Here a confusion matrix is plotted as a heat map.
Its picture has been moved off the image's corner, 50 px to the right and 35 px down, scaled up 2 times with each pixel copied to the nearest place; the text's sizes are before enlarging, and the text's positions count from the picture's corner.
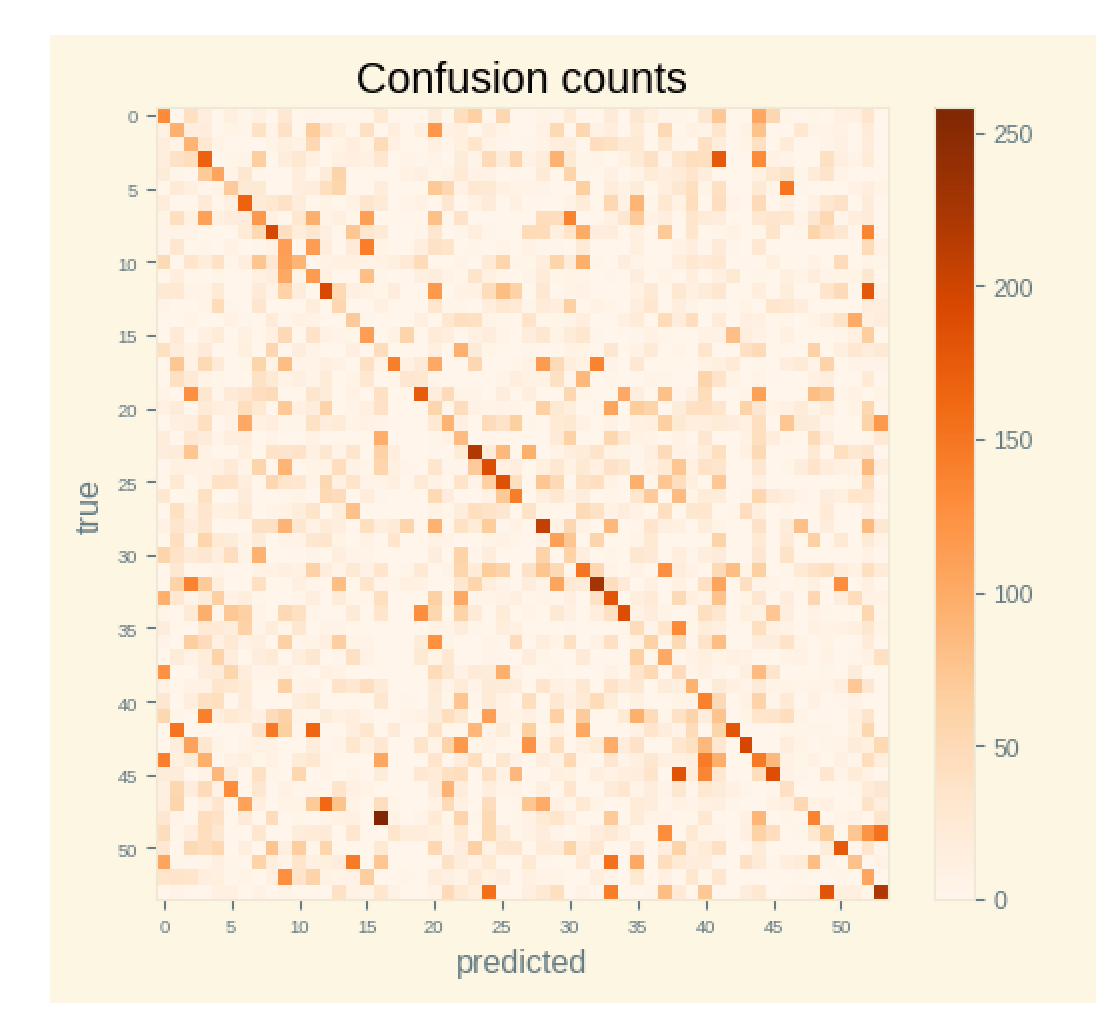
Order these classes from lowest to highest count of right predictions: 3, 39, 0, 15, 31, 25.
39, 15, 0, 31, 3, 25
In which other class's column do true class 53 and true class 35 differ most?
49
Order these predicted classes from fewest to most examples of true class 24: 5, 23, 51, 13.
51, 5, 13, 23
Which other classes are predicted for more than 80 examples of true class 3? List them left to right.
29, 41, 44
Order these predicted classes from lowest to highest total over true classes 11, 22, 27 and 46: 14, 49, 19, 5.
19, 49, 14, 5
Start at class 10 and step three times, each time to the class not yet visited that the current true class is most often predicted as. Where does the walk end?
42
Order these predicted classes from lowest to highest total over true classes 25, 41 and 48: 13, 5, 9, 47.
47, 13, 5, 9
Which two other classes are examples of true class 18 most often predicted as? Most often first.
31, 40
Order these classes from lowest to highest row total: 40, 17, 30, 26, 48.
30, 40, 26, 48, 17
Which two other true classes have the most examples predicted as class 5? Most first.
46, 34
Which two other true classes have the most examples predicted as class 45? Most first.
44, 34
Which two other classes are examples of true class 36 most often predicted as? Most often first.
20, 41
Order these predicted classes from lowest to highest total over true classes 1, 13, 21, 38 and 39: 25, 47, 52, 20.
47, 52, 25, 20
